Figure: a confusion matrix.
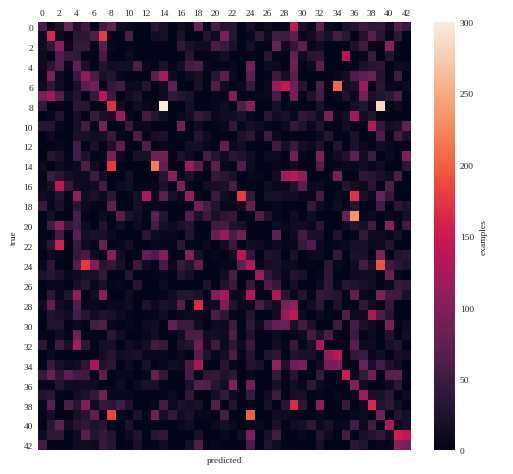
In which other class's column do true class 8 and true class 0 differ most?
14
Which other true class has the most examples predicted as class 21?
27
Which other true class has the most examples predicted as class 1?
7
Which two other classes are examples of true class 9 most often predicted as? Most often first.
36, 33
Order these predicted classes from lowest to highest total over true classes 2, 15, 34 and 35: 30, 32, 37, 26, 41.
26, 32, 41, 37, 30
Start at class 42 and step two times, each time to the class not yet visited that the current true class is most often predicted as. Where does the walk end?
24
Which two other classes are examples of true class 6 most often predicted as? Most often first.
34, 28
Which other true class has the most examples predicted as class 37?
6
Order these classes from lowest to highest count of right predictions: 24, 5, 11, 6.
11, 6, 5, 24
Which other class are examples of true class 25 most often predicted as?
40
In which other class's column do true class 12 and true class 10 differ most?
38
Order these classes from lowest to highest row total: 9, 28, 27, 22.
22, 9, 28, 27
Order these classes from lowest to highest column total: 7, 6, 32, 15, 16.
15, 16, 6, 32, 7
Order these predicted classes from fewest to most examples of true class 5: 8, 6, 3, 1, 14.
3, 8, 6, 1, 14
